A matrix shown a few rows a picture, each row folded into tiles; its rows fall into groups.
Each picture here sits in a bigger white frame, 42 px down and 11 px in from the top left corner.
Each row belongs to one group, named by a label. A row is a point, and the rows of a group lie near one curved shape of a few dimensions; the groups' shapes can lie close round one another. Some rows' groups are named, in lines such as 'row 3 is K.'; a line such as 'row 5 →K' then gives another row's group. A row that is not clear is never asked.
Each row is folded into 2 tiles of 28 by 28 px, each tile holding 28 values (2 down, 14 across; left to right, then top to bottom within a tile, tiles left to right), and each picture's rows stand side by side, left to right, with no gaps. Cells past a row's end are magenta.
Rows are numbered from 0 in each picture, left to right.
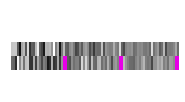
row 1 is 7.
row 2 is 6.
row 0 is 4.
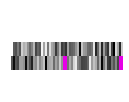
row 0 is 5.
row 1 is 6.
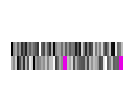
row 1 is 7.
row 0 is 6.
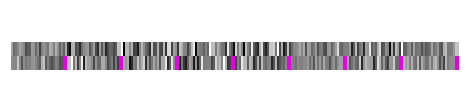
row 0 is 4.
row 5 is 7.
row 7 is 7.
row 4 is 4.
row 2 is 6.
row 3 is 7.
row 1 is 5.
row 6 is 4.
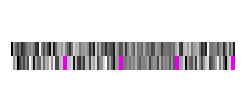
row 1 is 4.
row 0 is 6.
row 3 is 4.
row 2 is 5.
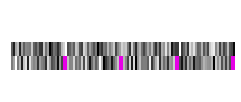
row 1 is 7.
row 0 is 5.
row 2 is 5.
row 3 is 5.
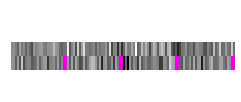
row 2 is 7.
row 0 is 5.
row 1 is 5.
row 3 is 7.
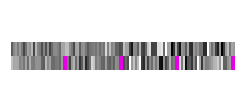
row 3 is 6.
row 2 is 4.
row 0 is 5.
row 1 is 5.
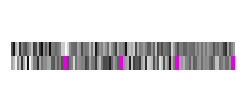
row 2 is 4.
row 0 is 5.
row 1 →4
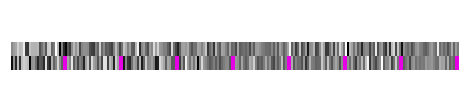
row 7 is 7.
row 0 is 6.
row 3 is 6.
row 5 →4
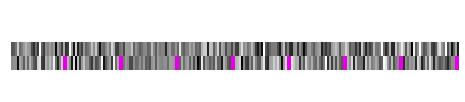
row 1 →5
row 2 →6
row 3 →6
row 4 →4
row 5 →5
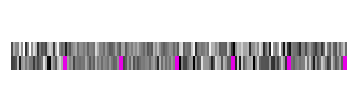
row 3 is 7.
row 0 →7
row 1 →4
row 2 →5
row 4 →6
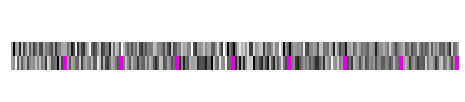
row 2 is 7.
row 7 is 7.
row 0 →5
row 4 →6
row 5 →6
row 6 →4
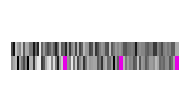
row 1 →5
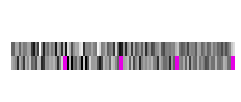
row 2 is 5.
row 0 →4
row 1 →7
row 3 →5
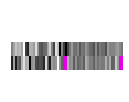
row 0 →6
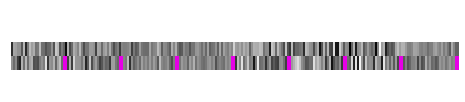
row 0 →6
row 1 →6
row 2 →7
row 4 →6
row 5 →6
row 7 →7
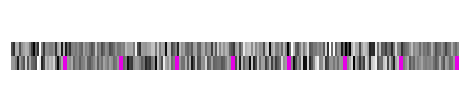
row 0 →4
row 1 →4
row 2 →6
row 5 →5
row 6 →4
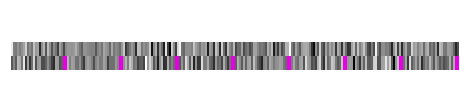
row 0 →6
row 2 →6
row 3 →6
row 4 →5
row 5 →4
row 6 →4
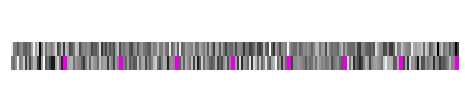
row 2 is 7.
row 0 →4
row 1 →4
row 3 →6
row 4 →7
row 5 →6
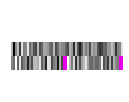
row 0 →5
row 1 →5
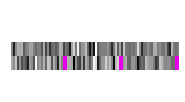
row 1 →4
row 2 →7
